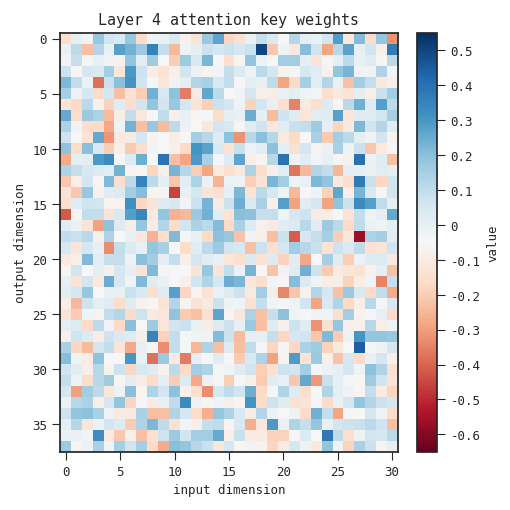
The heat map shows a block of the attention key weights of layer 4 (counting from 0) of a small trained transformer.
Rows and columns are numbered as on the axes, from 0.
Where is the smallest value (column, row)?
27, 18
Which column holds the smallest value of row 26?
23
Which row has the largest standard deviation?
11
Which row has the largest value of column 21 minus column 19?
29
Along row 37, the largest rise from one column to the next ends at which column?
10
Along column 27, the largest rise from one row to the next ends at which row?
19
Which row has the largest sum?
1
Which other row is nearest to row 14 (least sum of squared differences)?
3
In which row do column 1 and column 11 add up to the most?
33
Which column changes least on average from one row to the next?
28
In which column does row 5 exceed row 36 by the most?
8
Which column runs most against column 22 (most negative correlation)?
2
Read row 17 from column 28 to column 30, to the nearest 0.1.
0 0 0
